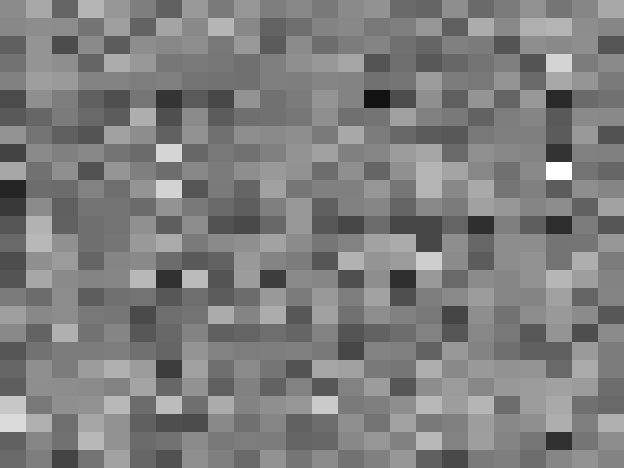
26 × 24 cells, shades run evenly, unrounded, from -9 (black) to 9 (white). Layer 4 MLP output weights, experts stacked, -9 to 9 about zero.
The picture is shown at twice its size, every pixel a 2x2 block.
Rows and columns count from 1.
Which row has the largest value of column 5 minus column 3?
26
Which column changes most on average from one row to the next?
22
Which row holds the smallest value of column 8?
24
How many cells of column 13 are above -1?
18
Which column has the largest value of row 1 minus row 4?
4
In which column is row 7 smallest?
7
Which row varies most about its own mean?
16
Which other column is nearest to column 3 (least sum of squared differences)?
20
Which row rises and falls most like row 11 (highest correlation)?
9
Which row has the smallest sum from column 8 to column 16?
13
